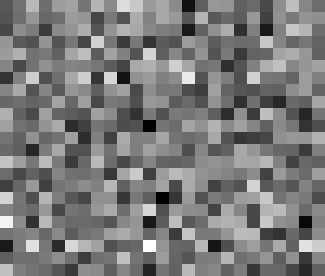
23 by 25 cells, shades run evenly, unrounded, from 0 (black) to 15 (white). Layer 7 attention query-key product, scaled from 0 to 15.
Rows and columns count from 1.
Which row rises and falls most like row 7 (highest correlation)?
16
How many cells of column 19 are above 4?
19
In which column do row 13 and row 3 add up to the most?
10
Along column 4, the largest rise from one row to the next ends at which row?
17
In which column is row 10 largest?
21
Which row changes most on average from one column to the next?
7
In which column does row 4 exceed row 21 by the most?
1
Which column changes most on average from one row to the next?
12
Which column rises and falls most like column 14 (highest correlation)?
22
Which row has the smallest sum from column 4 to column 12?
11
